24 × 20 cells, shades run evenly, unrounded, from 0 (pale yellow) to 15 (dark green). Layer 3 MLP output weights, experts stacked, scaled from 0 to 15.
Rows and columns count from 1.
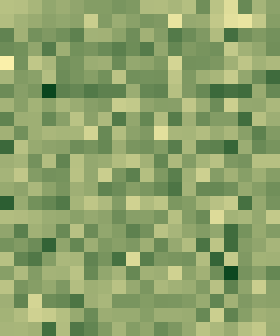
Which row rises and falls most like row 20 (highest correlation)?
17
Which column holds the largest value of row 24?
4
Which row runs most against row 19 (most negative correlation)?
3
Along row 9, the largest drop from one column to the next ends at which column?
19
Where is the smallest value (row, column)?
5, 1
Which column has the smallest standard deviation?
14
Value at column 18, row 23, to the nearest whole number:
7
